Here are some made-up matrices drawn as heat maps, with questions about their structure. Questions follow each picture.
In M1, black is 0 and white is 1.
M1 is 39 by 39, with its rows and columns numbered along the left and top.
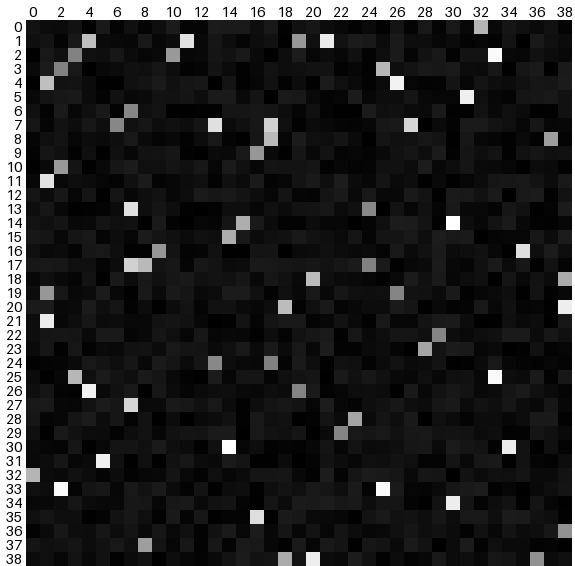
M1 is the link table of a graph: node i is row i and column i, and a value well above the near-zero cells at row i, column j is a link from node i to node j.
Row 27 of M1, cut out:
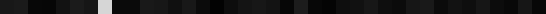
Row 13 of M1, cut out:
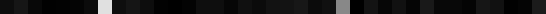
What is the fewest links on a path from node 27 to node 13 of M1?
2
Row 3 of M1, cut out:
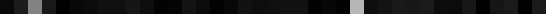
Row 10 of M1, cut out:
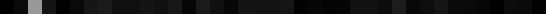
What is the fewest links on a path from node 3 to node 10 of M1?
2
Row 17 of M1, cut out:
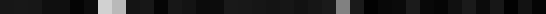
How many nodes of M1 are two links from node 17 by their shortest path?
4
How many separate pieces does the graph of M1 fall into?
11
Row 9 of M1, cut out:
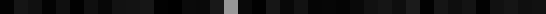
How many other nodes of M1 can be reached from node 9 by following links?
2
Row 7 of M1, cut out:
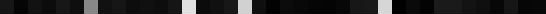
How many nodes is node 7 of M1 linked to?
4
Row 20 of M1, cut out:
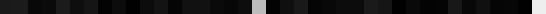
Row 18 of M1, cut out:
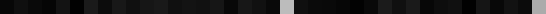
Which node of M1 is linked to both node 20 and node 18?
node 38
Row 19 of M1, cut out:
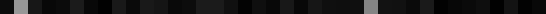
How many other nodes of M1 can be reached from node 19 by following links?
5
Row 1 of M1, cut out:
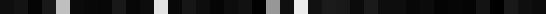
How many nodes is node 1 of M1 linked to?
4
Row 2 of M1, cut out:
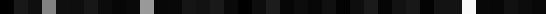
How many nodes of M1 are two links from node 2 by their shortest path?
1
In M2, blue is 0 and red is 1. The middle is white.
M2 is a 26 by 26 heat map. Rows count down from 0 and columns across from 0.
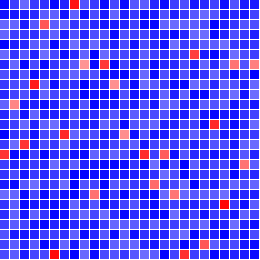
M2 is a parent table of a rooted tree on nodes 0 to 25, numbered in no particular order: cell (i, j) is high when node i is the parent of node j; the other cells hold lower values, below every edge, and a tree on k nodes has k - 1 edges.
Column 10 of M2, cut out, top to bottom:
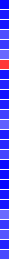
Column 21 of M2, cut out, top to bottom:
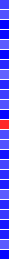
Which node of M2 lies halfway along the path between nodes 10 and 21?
13
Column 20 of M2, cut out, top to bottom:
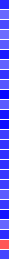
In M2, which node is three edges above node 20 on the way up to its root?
15
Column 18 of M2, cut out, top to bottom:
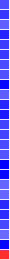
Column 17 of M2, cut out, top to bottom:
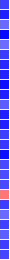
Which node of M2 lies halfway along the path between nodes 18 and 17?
5
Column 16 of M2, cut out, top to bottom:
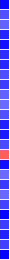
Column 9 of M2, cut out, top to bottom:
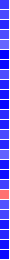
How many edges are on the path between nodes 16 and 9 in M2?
6
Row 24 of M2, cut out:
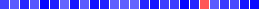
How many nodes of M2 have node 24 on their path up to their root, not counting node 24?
2
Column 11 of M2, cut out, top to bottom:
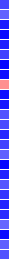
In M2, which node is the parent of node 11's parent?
6
